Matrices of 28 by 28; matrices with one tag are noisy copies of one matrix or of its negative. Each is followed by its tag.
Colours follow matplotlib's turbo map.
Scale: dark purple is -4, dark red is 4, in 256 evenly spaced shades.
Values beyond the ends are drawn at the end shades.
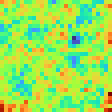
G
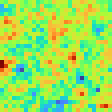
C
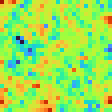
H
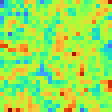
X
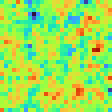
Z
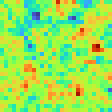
Z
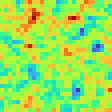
Z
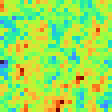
C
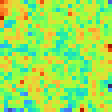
X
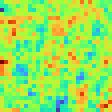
C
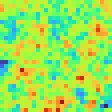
C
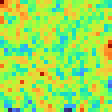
X
